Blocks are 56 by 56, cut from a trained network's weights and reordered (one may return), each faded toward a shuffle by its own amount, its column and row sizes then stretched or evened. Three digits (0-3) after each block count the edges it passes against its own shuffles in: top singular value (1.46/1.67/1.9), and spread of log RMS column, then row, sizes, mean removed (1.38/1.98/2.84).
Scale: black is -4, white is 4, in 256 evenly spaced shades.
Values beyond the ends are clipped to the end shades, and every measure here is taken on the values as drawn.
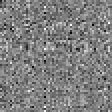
2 2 1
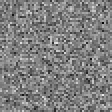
1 1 0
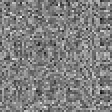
2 0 1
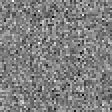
0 1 0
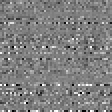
0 0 3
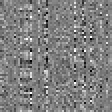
3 3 0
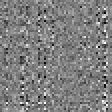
3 3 1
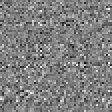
1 1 2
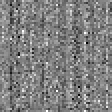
2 2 0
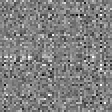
3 2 2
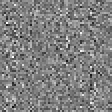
1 2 0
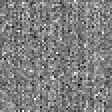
1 0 0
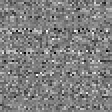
0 0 3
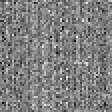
2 1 1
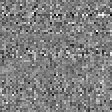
1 1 2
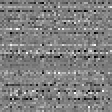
3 1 3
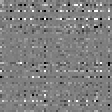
2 2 3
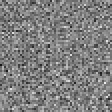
1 0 0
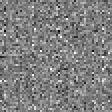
0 2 1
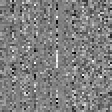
0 3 0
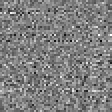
0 0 2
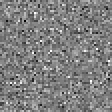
0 0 1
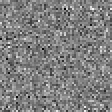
1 1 1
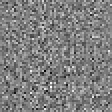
1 2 0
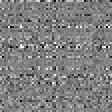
3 1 3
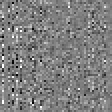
0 3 1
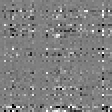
1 2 3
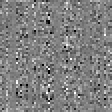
0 3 0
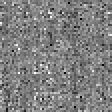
0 1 1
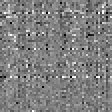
1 1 2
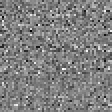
0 1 2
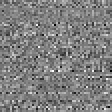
3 0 3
